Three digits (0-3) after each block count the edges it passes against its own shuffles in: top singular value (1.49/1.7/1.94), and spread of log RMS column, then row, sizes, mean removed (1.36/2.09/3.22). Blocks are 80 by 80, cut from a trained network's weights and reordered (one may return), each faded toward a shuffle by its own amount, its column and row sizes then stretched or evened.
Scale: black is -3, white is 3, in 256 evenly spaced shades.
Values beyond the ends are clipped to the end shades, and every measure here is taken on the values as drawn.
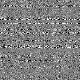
0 1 3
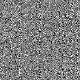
0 2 1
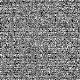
2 2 0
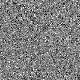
0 0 1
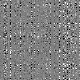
1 3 2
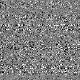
1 1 3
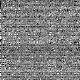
3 2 1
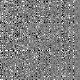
0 3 2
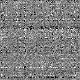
2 2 2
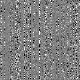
0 3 0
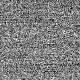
0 1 0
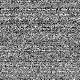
2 0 2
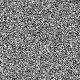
1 0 1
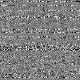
0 0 3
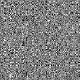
3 2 2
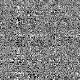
0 2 2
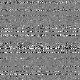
2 1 3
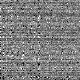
3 2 1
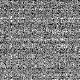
2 2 1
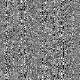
1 3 0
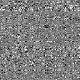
3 1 2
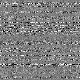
2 0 3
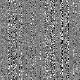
0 3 0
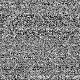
0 0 2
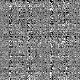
2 3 2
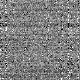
1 2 0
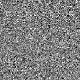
2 1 1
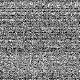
3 2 1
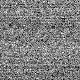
1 1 0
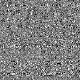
1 1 2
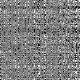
3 3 0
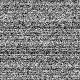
3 0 0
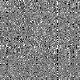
3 2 2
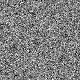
0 0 0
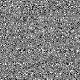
2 0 2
